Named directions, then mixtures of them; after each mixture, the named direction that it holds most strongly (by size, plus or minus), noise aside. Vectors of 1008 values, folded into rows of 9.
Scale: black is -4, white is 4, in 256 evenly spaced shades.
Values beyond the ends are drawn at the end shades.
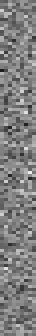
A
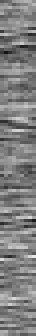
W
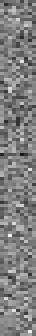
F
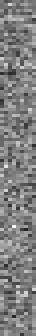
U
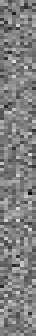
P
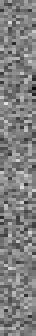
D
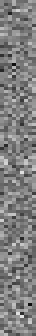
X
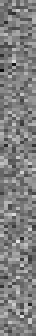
X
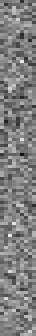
F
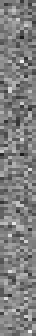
F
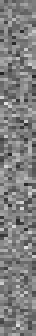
D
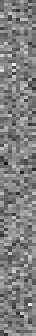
X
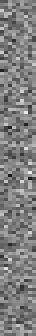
A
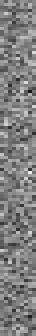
A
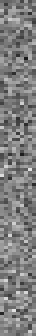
F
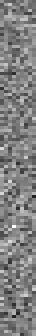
U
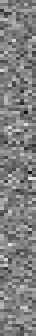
A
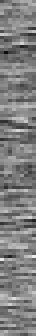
W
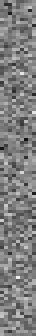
X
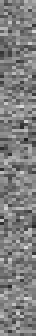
D
